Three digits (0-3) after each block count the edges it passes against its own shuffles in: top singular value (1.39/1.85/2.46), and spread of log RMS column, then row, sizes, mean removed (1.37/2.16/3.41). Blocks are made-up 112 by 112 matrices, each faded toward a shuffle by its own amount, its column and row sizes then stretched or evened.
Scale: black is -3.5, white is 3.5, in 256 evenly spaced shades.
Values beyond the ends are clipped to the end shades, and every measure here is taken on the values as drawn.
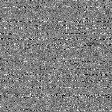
0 0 3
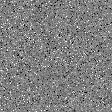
1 0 0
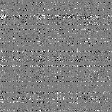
1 2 3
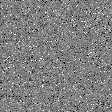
0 0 1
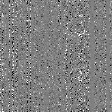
1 3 0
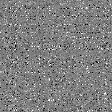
1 1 2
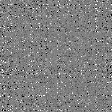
0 2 2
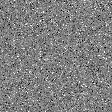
0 0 0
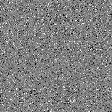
2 0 1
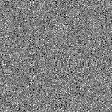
2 1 0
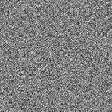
2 0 0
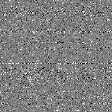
2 1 2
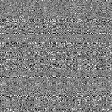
3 0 3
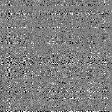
2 2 3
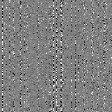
3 3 0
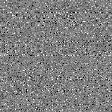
2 0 2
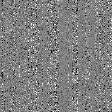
0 3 0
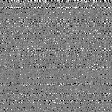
3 0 3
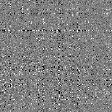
2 2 2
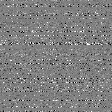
0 0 3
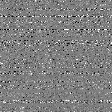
2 0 3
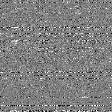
2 1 3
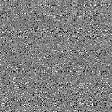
2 0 2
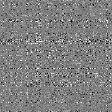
0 2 3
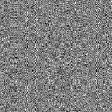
3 2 0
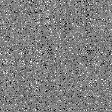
0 1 2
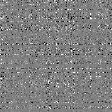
0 2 3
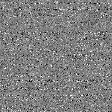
0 0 2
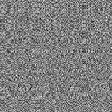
3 0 1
